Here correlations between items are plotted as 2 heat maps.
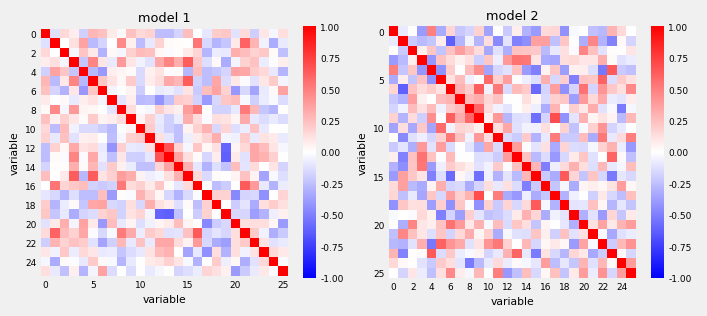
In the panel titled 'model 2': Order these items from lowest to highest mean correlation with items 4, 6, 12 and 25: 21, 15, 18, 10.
15, 18, 21, 10
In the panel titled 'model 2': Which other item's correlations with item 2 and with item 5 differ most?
10
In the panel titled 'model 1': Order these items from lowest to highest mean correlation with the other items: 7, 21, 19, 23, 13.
19, 7, 23, 13, 21
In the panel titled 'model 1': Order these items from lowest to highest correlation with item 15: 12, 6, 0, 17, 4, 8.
4, 17, 12, 6, 0, 8
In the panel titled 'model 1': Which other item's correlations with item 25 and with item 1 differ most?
21
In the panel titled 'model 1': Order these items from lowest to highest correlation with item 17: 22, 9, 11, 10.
22, 9, 11, 10
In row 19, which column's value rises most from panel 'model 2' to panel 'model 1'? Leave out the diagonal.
7
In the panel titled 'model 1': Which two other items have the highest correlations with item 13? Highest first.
12, 3
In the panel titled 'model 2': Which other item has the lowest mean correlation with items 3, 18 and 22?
4
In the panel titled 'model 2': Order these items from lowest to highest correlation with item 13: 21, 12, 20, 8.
21, 8, 20, 12
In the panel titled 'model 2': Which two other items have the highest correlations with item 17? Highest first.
9, 11
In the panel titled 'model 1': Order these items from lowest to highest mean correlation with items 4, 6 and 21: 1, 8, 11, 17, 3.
17, 3, 11, 8, 1
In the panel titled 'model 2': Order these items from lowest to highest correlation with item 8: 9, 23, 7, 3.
23, 3, 7, 9
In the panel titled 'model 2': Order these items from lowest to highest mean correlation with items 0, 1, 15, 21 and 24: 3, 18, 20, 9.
9, 3, 20, 18
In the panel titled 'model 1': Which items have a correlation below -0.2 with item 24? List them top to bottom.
1, 8, 16, 21
